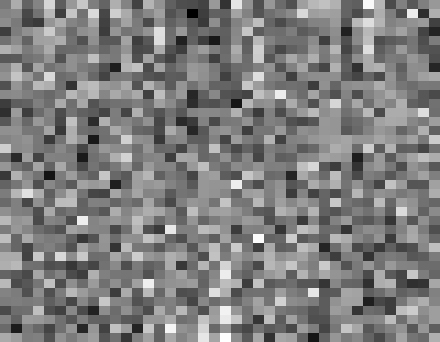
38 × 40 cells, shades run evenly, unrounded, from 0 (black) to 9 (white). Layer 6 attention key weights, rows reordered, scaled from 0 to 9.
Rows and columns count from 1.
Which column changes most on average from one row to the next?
24
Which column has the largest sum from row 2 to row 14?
34
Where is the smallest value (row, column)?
2, 18
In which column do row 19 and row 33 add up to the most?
29
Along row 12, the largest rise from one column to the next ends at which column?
23
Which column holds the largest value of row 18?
12
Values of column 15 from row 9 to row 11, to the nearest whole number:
3 5 7
